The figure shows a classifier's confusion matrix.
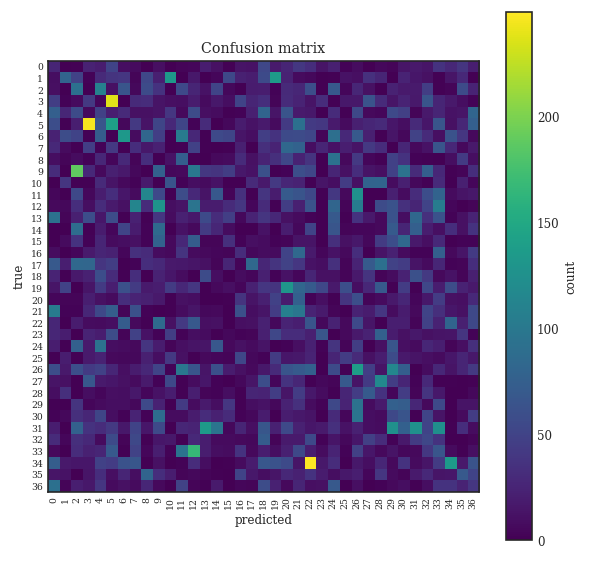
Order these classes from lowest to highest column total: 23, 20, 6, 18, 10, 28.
23, 10, 6, 28, 18, 20
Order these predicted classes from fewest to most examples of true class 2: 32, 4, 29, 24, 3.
3, 29, 32, 24, 4
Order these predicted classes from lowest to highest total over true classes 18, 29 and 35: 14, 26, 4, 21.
14, 21, 4, 26
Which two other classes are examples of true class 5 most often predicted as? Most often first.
3, 21
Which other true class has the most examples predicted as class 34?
22
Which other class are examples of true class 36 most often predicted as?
0
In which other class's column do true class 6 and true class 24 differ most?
11
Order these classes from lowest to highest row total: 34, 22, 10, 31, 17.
10, 22, 17, 34, 31
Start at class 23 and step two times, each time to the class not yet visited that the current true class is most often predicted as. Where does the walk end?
27
